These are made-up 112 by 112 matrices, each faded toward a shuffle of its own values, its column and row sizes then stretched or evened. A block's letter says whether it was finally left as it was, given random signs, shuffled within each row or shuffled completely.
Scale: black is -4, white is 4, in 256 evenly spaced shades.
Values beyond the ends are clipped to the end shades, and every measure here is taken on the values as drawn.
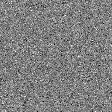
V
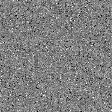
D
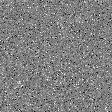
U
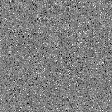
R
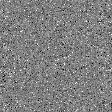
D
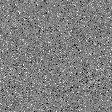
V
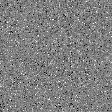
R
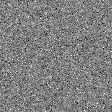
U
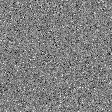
U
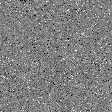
V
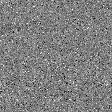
V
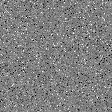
U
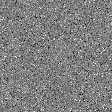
D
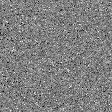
V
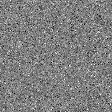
D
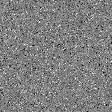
V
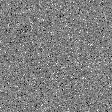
V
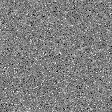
V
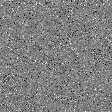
U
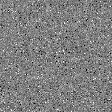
R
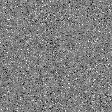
D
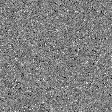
V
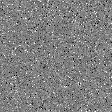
D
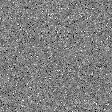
V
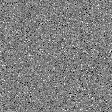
R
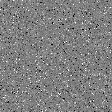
R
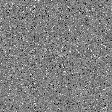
D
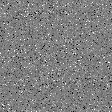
V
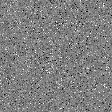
R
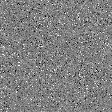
D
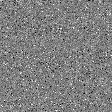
V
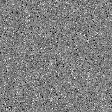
D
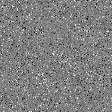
R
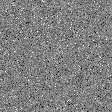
U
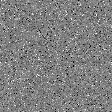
V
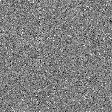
R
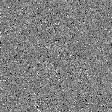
R
